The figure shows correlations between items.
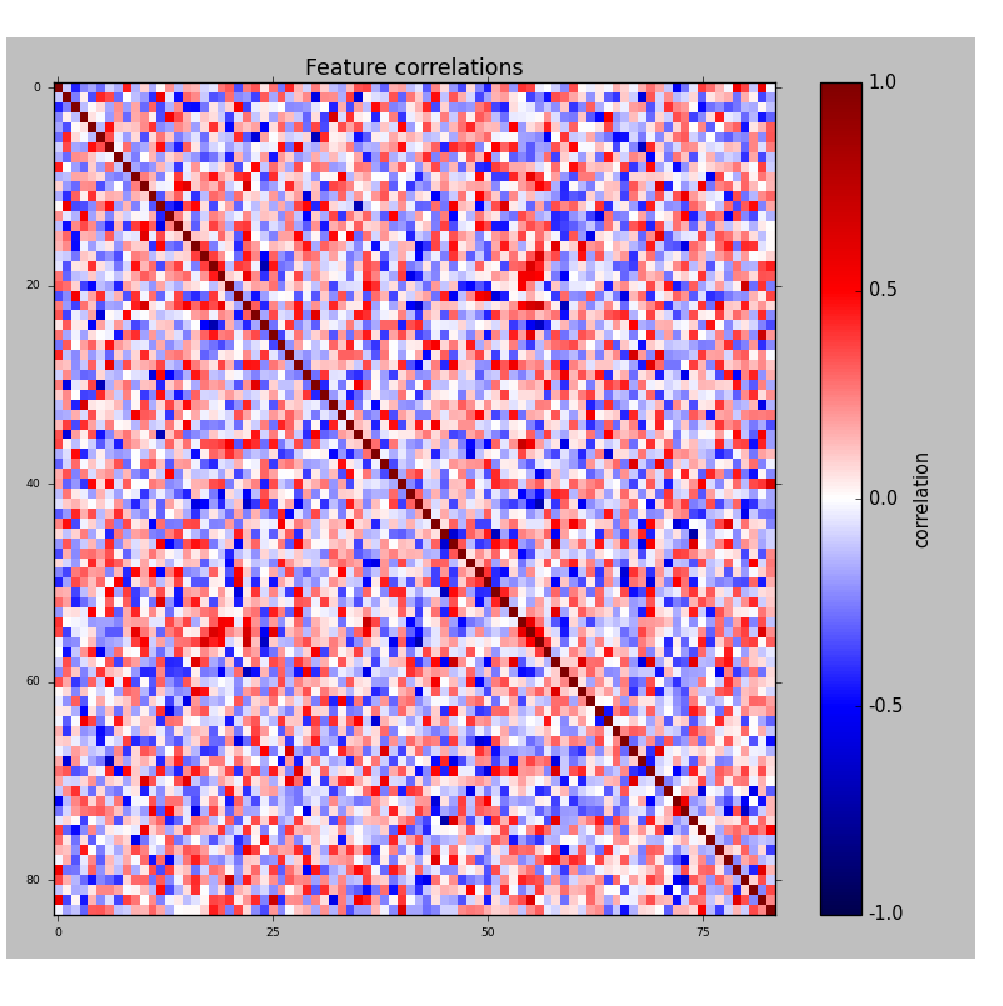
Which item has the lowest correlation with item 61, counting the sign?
42
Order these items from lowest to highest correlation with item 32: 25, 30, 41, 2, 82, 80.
82, 2, 25, 41, 80, 30
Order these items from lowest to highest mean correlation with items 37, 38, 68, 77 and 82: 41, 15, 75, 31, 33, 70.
41, 31, 15, 75, 33, 70
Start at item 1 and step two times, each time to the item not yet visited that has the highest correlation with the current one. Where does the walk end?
52
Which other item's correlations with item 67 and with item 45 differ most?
74
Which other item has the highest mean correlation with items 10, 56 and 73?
22
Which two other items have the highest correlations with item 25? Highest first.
82, 55
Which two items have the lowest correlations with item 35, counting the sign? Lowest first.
12, 1
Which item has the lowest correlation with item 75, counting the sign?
71
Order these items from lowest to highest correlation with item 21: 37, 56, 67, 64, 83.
64, 56, 67, 37, 83
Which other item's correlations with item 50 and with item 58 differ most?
69
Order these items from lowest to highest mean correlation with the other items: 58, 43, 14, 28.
43, 14, 58, 28
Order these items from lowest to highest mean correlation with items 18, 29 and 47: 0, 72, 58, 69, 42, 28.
0, 42, 28, 69, 58, 72
